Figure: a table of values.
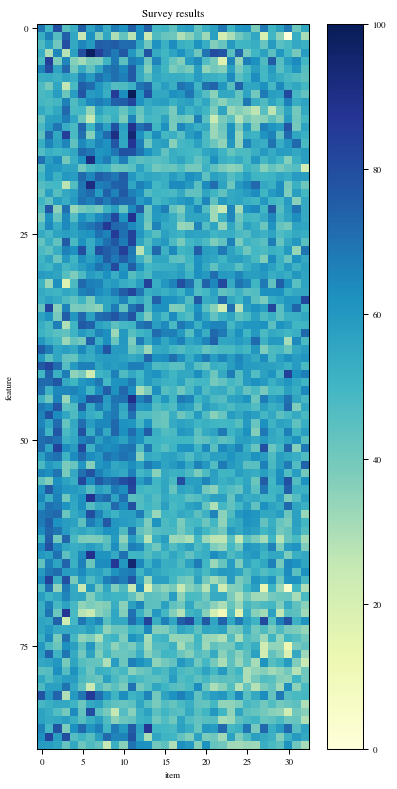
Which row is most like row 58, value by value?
56
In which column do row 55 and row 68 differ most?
30
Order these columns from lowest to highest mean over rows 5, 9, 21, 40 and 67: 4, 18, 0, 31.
4, 18, 31, 0
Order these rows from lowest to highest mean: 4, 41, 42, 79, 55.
79, 4, 42, 41, 55
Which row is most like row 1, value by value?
68
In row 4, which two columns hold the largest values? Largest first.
1, 28
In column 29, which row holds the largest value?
31
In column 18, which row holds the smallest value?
62
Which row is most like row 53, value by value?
40
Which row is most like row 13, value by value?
65
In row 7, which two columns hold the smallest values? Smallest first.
3, 1
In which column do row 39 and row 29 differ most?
11
